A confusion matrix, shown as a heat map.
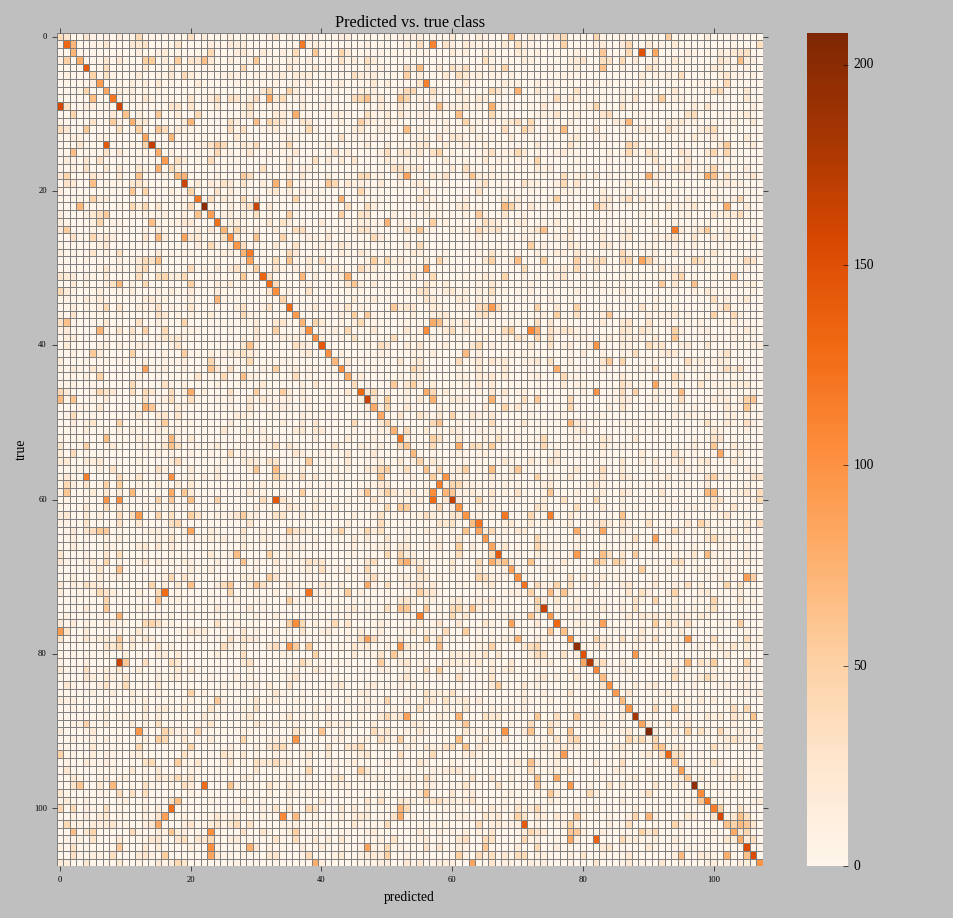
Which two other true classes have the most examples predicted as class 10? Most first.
81, 84
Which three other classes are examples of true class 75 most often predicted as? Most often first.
55, 9, 72
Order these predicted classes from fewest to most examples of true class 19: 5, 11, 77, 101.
101, 11, 77, 5
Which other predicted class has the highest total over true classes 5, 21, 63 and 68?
64
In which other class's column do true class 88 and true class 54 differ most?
53
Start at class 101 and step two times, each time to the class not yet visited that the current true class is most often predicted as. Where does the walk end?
24
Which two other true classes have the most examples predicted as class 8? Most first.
97, 11
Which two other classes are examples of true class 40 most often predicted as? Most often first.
82, 29
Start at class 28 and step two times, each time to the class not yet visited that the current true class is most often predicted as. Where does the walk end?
89
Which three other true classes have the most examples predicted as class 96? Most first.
78, 81, 90
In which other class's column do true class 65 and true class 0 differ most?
91
